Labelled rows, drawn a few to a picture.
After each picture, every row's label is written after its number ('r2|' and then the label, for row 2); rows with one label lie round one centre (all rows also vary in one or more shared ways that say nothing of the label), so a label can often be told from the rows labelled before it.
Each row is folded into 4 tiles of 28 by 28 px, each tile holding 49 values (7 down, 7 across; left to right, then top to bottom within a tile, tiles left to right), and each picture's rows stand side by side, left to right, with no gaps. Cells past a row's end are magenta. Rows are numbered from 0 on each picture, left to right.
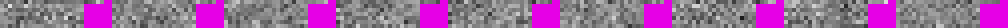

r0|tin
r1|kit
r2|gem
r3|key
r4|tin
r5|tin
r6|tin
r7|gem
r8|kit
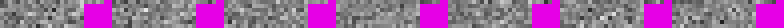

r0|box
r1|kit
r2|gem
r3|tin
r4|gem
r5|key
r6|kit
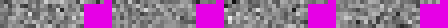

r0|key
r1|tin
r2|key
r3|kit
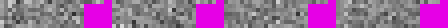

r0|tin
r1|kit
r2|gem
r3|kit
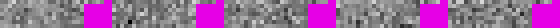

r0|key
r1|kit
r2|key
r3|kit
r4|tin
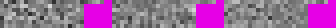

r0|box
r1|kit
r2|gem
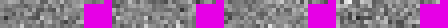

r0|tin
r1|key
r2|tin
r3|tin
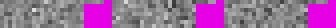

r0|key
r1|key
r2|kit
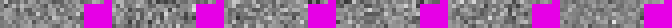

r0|box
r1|kit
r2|tin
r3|tin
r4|key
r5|box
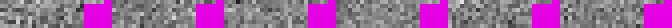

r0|gem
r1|kit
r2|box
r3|box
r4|kit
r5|box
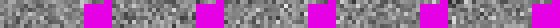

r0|kit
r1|box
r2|kit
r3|box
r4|key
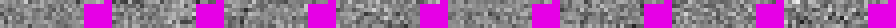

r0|box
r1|tin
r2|kit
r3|tin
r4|box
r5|gem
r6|kit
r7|kit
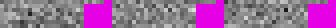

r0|kit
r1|kit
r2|key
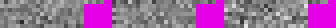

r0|kit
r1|gem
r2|tin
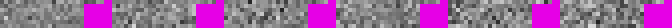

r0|key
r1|kit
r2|gem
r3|gem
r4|gem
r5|gem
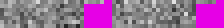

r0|gem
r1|key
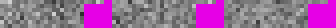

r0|box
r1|box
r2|box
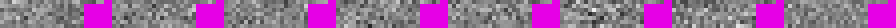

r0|key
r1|box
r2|gem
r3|kit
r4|tin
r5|kit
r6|key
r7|kit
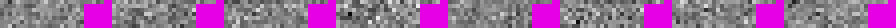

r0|key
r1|kit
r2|kit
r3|tin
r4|key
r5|kit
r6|gem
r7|tin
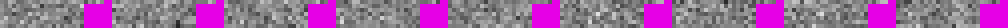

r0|key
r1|tin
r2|tin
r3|key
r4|box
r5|box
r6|key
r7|box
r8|gem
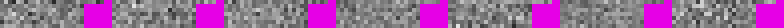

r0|gem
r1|gem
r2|key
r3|box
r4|kit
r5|tin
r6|gem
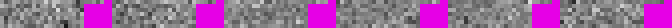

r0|tin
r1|key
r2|gem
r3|box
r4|kit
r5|kit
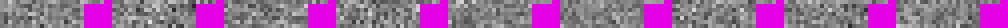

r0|gem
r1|key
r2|box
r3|kit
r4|kit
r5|box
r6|box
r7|key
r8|gem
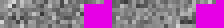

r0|gem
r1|box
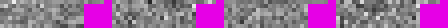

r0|key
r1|box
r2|kit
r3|kit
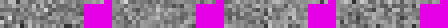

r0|box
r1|key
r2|gem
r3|box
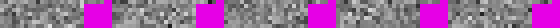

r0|key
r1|gem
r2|tin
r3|key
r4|tin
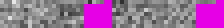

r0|key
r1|key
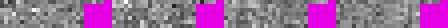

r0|key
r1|key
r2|kit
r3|tin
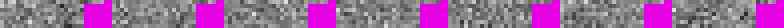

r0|tin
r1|tin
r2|box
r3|key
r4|key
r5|kit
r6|tin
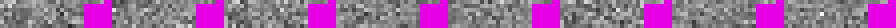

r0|tin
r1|key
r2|kit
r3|tin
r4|gem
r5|box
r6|kit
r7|box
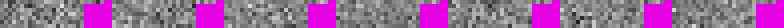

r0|box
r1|gem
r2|tin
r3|box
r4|kit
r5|key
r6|kit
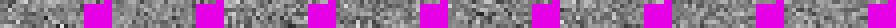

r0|gem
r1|key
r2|kit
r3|gem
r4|tin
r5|box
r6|box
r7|box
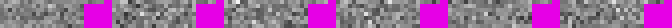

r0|tin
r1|box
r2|tin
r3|gem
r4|box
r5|kit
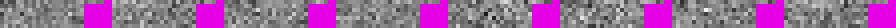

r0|gem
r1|gem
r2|tin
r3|key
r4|kit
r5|box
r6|key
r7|gem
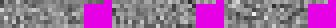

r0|key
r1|gem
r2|key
